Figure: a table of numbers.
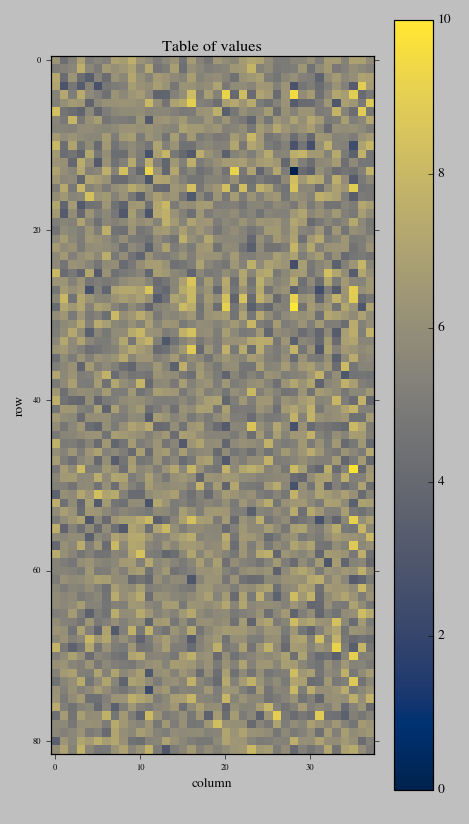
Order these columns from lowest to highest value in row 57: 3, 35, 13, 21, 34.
21, 34, 13, 3, 35
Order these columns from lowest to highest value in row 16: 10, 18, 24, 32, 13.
10, 18, 24, 13, 32
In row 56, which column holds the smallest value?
4
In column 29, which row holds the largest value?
11
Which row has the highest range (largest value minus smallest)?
13
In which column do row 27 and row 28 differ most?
28
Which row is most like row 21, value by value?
53
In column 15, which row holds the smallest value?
45
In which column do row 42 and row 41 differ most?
35
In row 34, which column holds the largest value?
16
